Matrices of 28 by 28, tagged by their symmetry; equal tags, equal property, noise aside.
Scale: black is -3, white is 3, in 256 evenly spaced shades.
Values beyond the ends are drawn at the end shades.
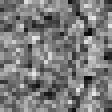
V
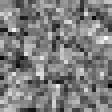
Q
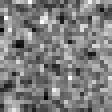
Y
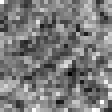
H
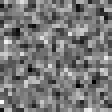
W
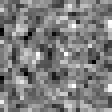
V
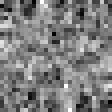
W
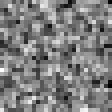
Y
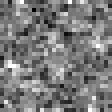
W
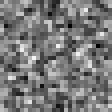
W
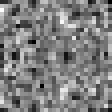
V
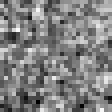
Y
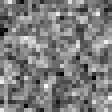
Q
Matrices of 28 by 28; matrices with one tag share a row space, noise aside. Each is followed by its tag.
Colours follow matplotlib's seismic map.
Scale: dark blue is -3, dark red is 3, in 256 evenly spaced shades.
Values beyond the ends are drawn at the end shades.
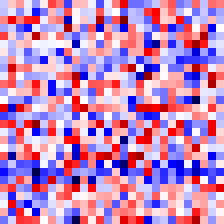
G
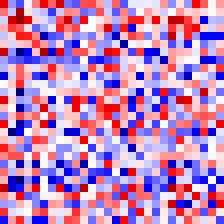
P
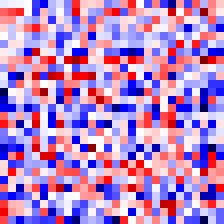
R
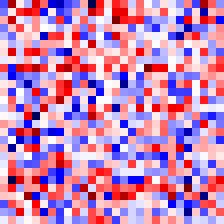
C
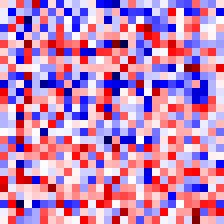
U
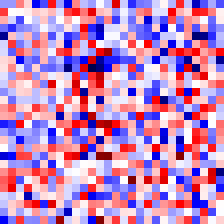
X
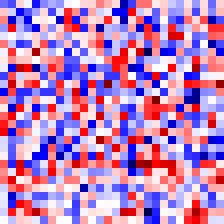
G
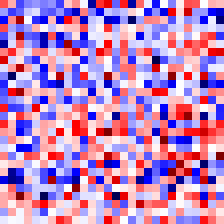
P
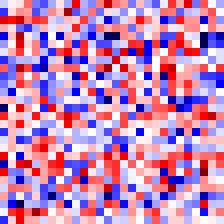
P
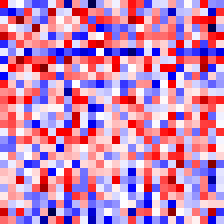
R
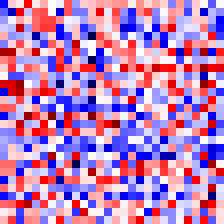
R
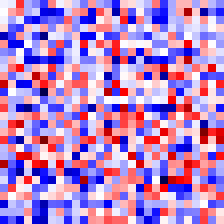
P
